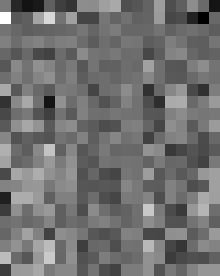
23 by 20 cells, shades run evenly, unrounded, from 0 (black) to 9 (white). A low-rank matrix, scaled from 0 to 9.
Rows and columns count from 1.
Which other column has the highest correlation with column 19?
18
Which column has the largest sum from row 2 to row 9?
1
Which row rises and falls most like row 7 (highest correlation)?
21
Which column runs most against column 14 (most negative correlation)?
17
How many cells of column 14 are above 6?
2
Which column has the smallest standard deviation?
13
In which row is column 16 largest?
9
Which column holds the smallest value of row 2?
19
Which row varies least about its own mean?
3
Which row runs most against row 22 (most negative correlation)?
10
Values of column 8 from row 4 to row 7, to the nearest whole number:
4 5 3 3
